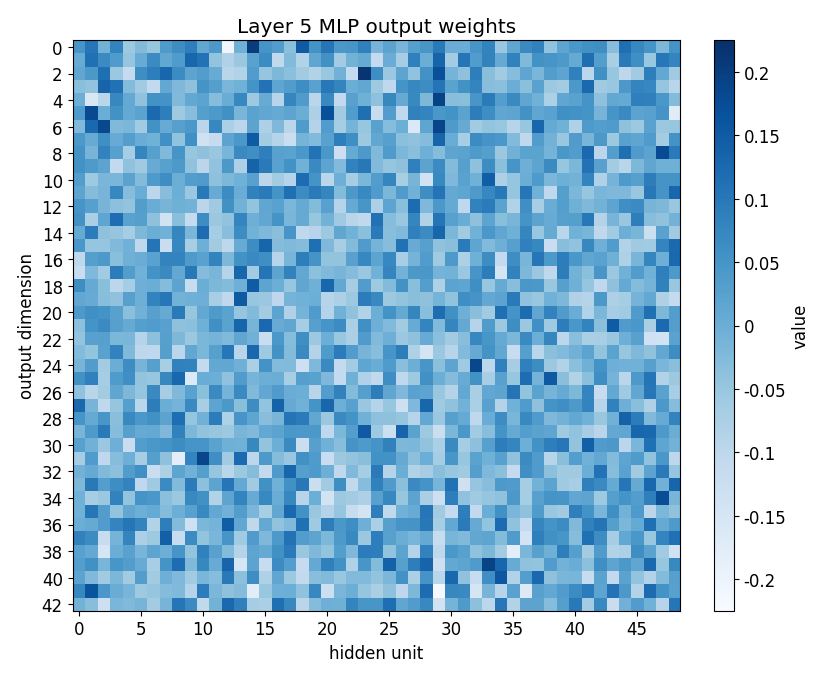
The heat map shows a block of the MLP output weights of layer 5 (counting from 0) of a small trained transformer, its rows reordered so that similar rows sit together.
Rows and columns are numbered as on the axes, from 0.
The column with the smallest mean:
21
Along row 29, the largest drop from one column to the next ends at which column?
24
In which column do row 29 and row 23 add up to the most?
26
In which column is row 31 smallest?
8
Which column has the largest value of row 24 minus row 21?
32
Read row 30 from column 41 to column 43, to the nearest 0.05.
0.15 0.05 0.05
